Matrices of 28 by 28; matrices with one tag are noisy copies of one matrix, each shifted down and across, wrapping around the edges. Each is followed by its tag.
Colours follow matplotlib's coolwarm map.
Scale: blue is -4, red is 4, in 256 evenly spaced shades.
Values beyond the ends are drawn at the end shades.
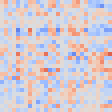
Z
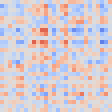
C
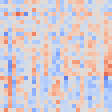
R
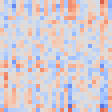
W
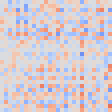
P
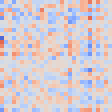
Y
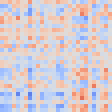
C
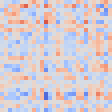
Z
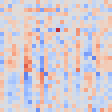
R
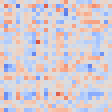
Z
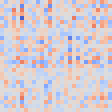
P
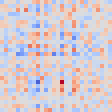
Y
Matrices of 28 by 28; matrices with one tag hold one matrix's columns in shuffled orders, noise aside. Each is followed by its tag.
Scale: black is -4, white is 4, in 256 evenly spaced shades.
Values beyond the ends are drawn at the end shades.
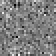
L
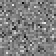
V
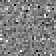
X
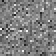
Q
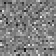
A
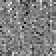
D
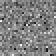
A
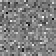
A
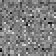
A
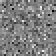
X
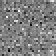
A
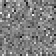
L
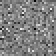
Q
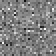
Q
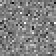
V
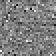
X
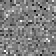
X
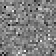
X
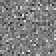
X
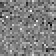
A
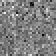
L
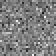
A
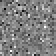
X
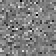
Q
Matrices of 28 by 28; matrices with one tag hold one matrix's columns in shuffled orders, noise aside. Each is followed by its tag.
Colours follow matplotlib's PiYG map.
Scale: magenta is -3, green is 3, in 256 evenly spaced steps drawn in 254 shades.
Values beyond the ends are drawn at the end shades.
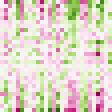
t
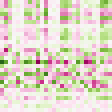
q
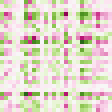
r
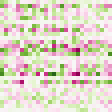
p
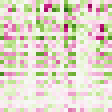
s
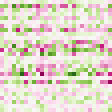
p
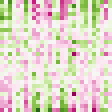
t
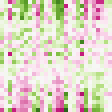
t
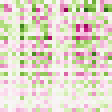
s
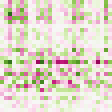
q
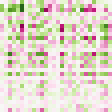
s
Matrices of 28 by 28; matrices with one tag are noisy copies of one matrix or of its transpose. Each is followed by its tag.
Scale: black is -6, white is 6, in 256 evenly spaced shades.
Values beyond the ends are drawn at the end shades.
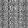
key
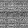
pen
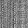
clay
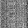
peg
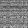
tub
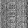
peg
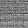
clay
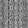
key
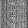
peg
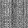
pen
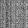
tub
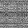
pen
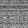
tub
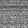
tub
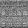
peg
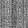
pen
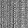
clay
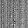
clay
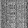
peg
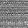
clay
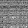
tub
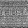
peg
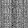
pen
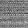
clay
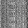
peg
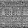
peg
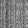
tub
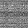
pen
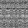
key
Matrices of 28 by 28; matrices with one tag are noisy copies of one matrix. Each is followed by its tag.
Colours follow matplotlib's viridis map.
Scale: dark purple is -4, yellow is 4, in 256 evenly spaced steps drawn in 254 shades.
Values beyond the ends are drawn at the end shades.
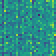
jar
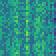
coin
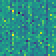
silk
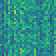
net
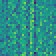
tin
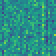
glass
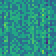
glass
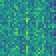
coin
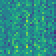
coin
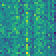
coin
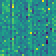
silk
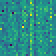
tin
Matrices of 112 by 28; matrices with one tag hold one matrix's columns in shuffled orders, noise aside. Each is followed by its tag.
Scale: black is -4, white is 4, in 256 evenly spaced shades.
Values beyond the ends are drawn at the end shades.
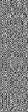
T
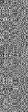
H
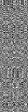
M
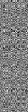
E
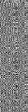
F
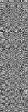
E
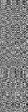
M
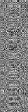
E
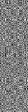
H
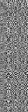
F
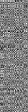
E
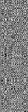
H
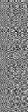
E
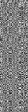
F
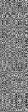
T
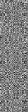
F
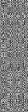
T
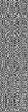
T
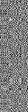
H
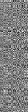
E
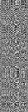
M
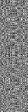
H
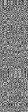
M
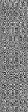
F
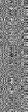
H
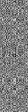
H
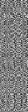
T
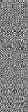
E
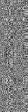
H
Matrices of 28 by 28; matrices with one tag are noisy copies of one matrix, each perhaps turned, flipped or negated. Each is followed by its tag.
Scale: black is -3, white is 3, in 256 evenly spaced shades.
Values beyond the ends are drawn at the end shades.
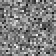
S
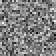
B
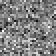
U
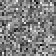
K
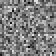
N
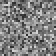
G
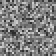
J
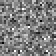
S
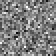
S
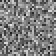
S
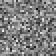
S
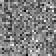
G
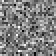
J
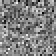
U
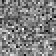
U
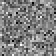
G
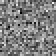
N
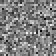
N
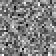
J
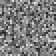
S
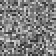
G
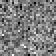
G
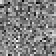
G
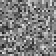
U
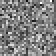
G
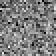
U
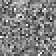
G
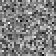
S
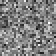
U
